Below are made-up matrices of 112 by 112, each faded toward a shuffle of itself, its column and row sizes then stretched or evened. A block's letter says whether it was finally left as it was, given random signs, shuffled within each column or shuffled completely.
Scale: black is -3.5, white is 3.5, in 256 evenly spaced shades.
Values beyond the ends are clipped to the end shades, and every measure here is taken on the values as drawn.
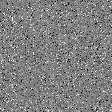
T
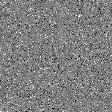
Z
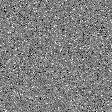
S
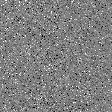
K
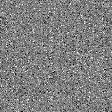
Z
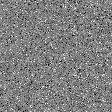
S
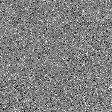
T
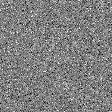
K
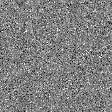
T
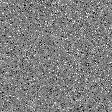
S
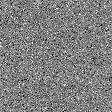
S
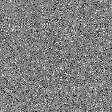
Z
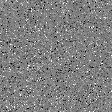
T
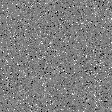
K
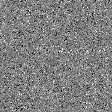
Z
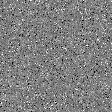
K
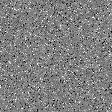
S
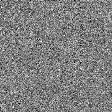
Z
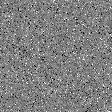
S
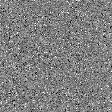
Z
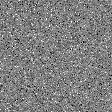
S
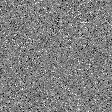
S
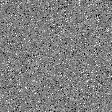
K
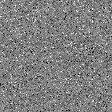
T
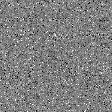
Z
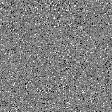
Z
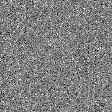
K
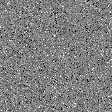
K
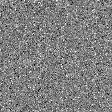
K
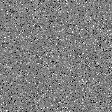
T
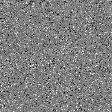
T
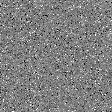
K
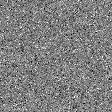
S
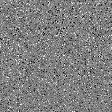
Z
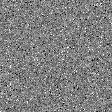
K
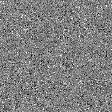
Z
